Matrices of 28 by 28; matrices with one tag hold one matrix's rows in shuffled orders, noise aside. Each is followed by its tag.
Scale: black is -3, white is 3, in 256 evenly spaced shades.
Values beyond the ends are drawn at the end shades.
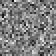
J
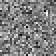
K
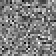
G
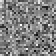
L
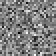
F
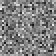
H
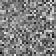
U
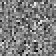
F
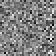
U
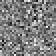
F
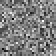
J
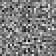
G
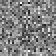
G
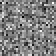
H
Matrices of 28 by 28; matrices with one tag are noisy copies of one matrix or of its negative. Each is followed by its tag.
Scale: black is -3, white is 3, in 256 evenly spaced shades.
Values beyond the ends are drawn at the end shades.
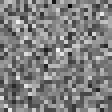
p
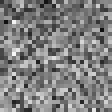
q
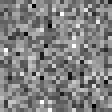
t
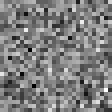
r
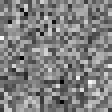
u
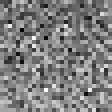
q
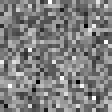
u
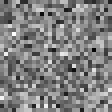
u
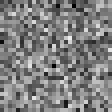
p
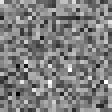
r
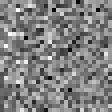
t
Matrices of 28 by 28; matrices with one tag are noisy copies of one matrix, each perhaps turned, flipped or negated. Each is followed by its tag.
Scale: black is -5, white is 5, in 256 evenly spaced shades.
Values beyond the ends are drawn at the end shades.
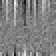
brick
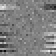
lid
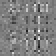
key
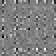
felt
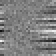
brick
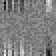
lid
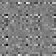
felt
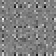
felt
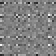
felt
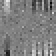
lid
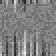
brick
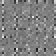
felt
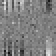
lid
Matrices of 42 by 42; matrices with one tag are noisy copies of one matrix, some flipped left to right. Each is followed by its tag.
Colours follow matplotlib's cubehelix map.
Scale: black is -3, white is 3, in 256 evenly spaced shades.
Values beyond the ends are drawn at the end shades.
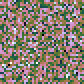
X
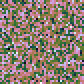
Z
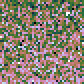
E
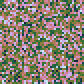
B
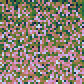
E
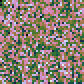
B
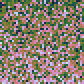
E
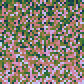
E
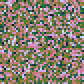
X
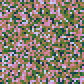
Z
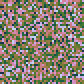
X
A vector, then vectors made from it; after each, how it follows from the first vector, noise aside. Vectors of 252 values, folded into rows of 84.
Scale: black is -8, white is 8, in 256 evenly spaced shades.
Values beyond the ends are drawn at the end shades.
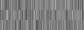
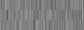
negated, shrunk.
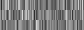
negated, scaled up.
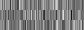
wrapped around, negated, scaled up.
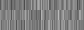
wrapped around, negated.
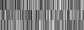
wrapped around, negated, scaled up.
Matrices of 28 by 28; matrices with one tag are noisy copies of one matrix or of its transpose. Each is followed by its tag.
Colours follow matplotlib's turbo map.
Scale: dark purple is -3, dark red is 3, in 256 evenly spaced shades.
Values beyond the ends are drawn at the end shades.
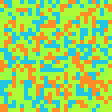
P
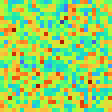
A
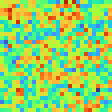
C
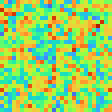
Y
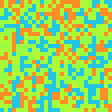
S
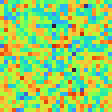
A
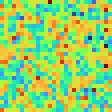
Y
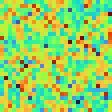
Y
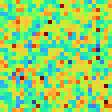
P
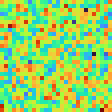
P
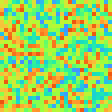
A
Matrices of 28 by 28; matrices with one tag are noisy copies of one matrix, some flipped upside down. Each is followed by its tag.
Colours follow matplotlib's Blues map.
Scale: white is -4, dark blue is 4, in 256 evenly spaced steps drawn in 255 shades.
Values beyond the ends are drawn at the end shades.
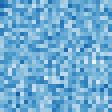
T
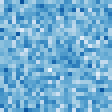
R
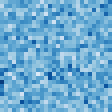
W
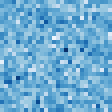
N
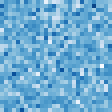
R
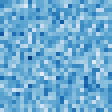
T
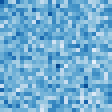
T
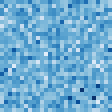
T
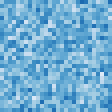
W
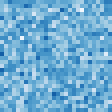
W
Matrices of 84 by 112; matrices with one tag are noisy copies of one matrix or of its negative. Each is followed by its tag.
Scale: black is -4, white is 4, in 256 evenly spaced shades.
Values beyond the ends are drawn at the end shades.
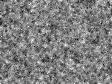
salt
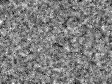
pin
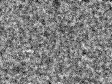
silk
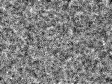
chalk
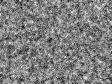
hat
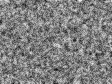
pin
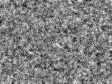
pin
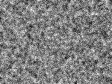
chalk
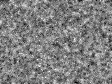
pin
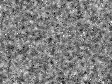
hat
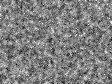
hat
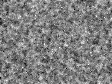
salt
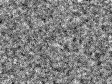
pin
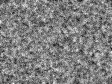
pin
